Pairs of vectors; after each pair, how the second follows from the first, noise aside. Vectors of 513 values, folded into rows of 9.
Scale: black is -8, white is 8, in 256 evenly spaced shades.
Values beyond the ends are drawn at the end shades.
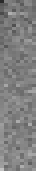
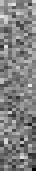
reversed, scaled up.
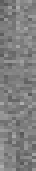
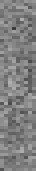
wrapped around, negated.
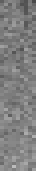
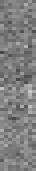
wrapped around, negated.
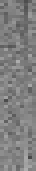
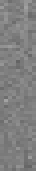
negated, shrunk.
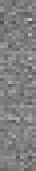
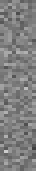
reversed.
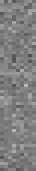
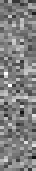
reversed, scaled up.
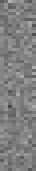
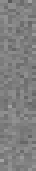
negated, shrunk.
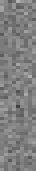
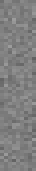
wrapped around, shrunk.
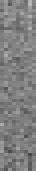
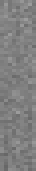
reversed, negated, shrunk.
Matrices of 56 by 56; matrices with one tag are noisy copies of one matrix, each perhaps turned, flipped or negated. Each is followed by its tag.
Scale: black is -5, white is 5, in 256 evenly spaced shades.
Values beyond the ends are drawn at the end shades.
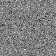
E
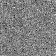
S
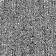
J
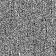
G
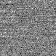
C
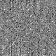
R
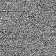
R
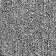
J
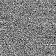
R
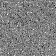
S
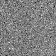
S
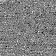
J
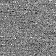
G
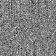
R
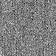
J
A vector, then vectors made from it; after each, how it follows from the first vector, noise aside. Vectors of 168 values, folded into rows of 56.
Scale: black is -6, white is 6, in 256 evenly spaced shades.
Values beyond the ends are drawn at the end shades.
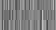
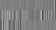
negated, partly zeroed.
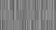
reversed, negated, shrunk.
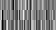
wrapped around, negated, scaled up.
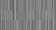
reversed, negated, shrunk.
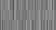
reversed, negated, shrunk.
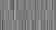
reversed, negated, shrunk.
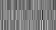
sign-scrambled.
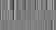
reversed, negated, partly zeroed.
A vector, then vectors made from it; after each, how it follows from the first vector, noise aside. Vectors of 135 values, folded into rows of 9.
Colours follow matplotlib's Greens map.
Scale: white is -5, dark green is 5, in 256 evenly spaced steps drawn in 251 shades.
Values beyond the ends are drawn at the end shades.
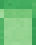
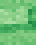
wrapped around, partly zeroed.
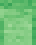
shrunk.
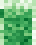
negated, scaled up.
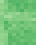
wrapped around, negated, shrunk.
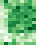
wrapped around, negated, scaled up.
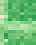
wrapped around, negated.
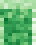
negated, scaled up.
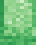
reversed.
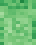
partly zeroed.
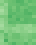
wrapped around, negated, shrunk.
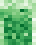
negated, scaled up.
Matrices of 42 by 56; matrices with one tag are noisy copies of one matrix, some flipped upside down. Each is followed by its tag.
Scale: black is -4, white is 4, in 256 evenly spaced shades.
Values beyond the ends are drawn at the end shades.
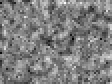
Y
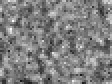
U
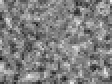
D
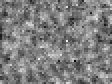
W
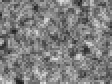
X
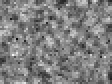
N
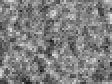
U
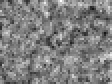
Y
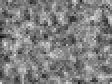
W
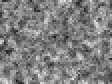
X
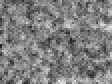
Y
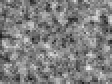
W
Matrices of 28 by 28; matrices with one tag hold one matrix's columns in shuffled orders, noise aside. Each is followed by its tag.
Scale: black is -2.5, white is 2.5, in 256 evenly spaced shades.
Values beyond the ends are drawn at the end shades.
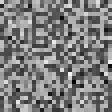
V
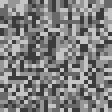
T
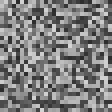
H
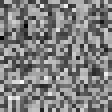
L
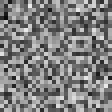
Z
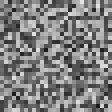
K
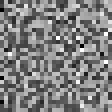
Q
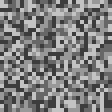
Q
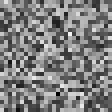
Q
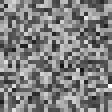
Q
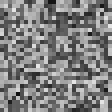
T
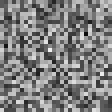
T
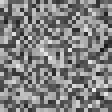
H
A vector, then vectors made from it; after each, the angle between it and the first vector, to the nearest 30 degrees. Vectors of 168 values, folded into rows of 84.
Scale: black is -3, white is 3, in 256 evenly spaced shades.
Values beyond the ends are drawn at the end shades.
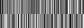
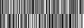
60 degrees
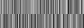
150 degrees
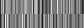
90 degrees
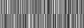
120 degrees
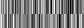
120 degrees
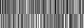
60 degrees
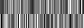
30 degrees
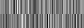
90 degrees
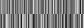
60 degrees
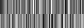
60 degrees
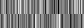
60 degrees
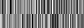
90 degrees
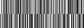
150 degrees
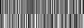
30 degrees
